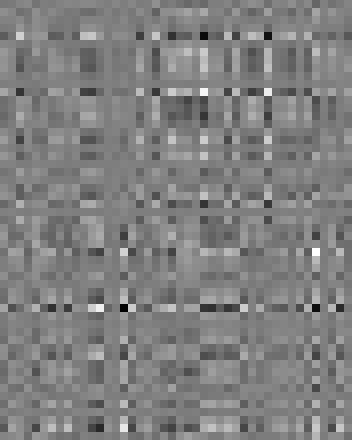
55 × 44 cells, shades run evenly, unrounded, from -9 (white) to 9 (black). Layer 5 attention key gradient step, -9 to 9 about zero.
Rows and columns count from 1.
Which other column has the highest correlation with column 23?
24
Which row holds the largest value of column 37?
12
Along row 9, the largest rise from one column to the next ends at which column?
35
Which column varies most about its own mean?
26
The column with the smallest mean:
40
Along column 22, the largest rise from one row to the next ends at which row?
13
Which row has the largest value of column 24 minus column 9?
54
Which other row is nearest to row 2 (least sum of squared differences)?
10
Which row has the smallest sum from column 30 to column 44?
32
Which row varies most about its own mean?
39
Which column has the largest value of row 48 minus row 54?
16
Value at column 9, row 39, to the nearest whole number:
5
